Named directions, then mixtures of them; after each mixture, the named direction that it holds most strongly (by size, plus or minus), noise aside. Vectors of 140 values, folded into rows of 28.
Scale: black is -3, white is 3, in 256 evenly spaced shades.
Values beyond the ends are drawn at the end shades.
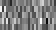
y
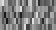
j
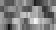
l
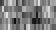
l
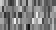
j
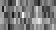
l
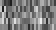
y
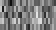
y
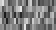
j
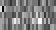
y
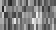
y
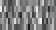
y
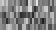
j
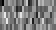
j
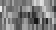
l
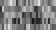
l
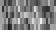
l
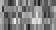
l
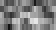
l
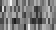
y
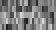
j
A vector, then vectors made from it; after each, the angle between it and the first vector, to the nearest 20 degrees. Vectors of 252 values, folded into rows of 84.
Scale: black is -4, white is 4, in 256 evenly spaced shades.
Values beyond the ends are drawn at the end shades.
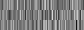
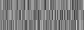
140 degrees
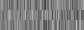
160 degrees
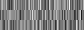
140 degrees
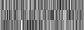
80 degrees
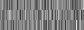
160 degrees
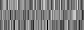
80 degrees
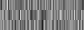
60 degrees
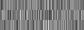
40 degrees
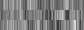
60 degrees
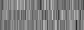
40 degrees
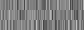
140 degrees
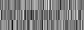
60 degrees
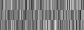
40 degrees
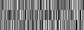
20 degrees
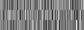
160 degrees
